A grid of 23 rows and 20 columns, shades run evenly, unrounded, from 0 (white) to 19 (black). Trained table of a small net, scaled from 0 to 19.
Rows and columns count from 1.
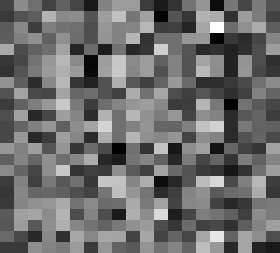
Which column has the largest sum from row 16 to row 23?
17
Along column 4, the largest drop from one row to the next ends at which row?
2
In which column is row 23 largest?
20
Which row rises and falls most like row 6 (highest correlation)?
7
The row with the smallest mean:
12
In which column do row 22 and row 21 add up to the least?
11
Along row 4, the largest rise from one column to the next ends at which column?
16
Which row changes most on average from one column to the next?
14
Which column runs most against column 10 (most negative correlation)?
1
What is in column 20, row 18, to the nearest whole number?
15
